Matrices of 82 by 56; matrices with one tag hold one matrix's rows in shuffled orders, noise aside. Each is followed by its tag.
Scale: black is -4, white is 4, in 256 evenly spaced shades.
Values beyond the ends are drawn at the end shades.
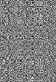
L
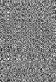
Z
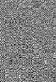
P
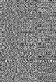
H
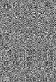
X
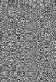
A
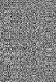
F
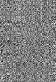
Z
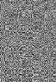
P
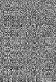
F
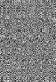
Z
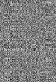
F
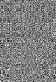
Z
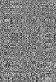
F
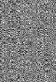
A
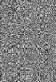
A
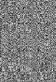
A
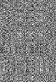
L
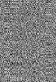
F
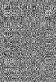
F
